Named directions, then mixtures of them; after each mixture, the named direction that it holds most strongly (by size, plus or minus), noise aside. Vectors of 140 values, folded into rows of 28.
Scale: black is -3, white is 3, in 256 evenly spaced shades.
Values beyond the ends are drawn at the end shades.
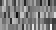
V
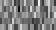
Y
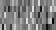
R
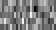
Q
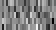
R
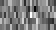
Q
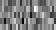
Q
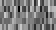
Y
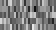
Q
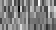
Y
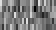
Q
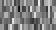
Y
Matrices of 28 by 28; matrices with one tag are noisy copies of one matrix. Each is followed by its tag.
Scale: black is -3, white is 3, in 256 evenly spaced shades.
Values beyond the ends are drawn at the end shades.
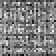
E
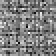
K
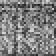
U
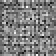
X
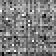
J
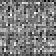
E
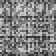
J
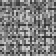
X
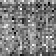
U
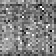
U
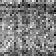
U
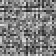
K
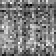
U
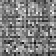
J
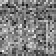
U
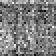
U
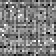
E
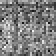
U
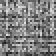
J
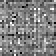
E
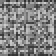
E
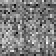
U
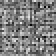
X
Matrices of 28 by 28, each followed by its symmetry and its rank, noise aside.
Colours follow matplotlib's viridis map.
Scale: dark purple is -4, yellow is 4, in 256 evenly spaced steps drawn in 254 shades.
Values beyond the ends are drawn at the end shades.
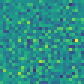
no symmetry, rank eight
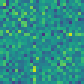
symmetric, rank six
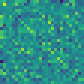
symmetric, rank seven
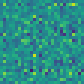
no symmetry, rank six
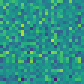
no symmetry, rank seven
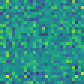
no symmetry, rank seven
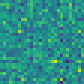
no symmetry, rank seven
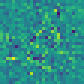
antisymmetric, rank six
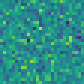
antisymmetric, rank eight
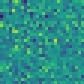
antisymmetric, rank eight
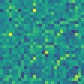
symmetric, rank six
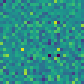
no symmetry, rank eight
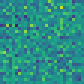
symmetric, rank seven
